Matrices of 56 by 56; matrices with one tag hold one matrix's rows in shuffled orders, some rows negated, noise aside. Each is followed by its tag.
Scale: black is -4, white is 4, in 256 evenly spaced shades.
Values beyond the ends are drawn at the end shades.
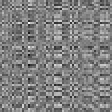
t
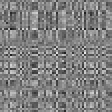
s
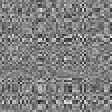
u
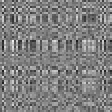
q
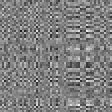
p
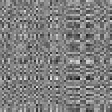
p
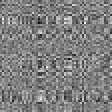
u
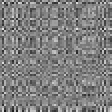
q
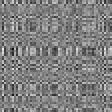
q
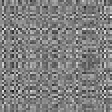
q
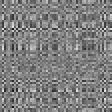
q
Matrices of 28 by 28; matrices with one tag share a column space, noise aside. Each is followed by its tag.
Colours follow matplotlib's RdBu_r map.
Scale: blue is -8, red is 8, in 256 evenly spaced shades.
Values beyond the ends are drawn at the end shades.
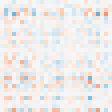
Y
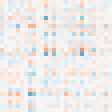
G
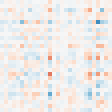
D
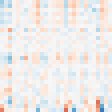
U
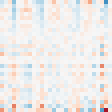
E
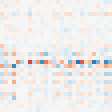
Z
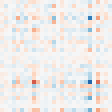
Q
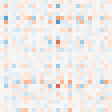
Q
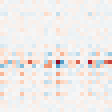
Z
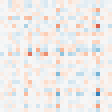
G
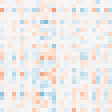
D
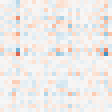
G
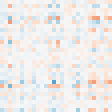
Q
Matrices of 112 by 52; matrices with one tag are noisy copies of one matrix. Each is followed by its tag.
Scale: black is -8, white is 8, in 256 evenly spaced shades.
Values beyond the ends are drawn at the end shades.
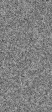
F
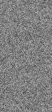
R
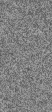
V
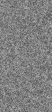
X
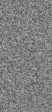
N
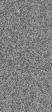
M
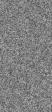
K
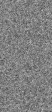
R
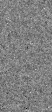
R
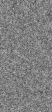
X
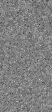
F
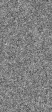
F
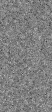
F
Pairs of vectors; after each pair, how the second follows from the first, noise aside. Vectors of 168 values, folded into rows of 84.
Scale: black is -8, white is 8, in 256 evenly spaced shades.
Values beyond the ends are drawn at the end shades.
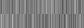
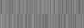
shrunk.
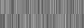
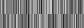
wrapped around, negated, scaled up.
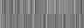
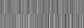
reversed, partly zeroed.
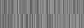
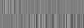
reversed, partly zeroed.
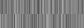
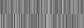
copied.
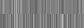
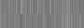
reversed, shrunk.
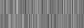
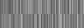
shuffled.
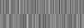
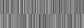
copied.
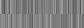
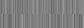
reversed, shrunk.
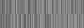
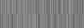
reversed, shrunk.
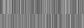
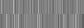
reversed, partly zeroed.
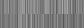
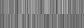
copied.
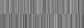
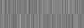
wrapped around, negated, shrunk.
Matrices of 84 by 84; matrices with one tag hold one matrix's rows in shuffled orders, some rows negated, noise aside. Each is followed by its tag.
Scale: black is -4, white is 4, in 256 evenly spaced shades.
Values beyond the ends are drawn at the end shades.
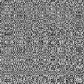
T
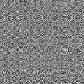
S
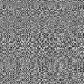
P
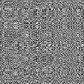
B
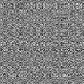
S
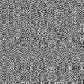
P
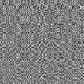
P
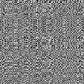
B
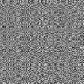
P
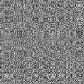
T
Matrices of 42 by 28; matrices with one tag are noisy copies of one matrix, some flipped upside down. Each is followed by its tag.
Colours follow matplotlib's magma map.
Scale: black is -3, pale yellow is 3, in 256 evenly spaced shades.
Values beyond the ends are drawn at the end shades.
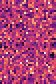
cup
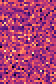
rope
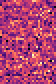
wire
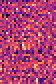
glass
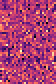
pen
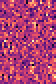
cup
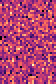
cup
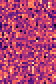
cup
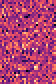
glass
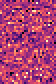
wire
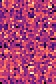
cup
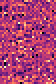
rope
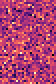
rope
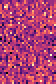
cup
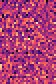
glass
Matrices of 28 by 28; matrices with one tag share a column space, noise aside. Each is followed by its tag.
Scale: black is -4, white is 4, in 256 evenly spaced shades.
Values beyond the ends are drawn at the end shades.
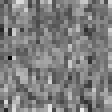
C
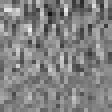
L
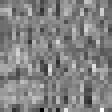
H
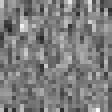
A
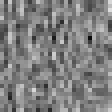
A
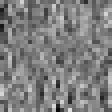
C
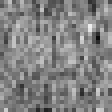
A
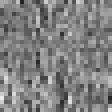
C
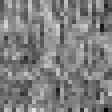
A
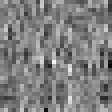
H
